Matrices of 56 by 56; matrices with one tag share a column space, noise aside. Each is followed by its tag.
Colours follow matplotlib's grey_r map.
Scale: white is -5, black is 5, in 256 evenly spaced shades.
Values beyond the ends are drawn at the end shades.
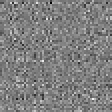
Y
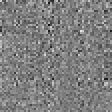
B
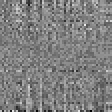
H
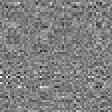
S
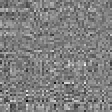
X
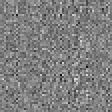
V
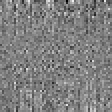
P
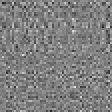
S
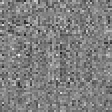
B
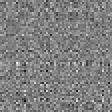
X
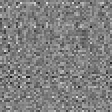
S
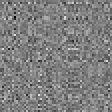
Y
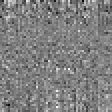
P
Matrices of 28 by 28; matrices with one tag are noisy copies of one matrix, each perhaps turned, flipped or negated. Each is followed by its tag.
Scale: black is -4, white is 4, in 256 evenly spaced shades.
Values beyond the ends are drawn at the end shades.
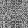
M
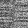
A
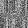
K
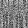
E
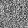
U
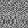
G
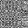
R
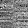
A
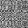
R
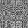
M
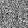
U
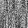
K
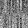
A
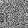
U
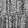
A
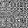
R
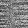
E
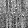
A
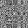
M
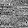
K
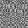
G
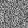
U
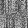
K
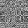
M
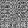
R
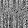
E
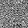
U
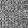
R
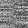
A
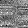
K
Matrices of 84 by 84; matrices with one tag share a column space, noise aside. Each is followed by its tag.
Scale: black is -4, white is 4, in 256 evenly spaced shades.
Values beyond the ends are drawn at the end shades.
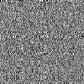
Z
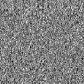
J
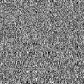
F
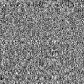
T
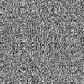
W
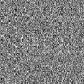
W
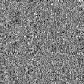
Z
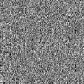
W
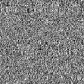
T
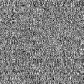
T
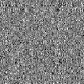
T
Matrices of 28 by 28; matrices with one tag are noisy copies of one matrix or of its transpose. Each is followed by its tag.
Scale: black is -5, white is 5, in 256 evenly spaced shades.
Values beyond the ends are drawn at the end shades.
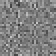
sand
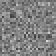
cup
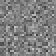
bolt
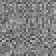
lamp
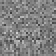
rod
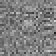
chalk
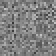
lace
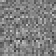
rod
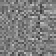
rod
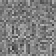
chalk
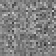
lace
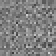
bolt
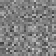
bolt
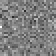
sand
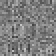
chalk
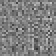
cup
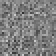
lace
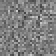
rod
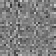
sand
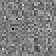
cup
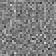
lamp
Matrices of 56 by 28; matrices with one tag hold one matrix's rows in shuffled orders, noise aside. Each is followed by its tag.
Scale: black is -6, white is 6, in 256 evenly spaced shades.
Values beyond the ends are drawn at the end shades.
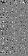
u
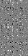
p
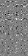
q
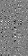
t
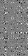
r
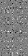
p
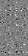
q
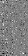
u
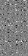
q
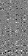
q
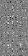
p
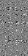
q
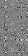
r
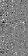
u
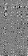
r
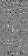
p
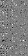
u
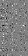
u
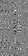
t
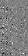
u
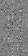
p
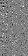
u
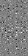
q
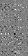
t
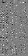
u
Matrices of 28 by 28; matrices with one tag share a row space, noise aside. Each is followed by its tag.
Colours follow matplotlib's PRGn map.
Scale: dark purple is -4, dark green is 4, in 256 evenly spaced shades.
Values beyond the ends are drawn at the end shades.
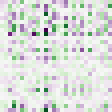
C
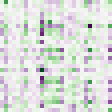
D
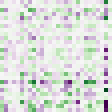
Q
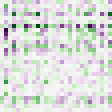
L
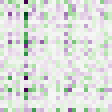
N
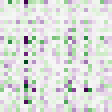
N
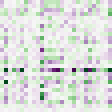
D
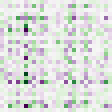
N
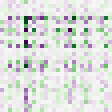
N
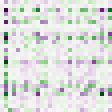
L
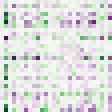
L
